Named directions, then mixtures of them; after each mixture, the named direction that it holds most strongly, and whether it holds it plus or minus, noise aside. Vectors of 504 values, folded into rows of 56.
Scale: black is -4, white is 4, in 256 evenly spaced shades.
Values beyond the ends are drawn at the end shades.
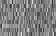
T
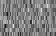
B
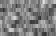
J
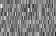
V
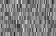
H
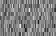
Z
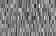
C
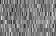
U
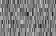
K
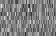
V, plus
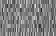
C, minus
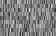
Z, plus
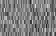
B, plus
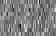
Z, minus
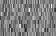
Z, plus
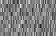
K, plus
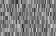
H, minus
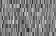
T, minus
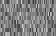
H, plus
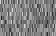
U, minus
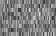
C, minus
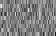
V, plus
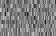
C, plus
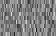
H, plus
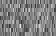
Z, plus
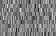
C, plus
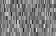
H, minus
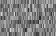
V, minus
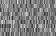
K, minus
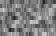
J, minus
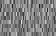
T, minus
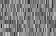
H, plus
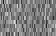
H, minus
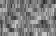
J, minus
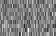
Z, plus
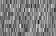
Z, plus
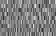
C, minus
